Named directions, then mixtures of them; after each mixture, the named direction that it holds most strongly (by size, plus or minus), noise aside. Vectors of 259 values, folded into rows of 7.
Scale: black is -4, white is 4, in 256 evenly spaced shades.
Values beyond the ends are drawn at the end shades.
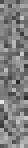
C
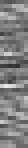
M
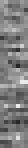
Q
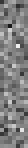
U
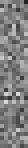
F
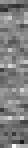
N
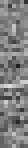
F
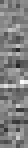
Q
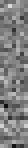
C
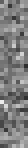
C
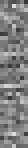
M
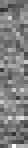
N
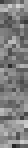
N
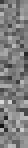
C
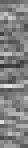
M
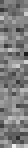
N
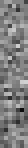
F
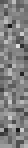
U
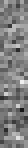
Q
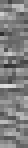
M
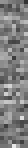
F
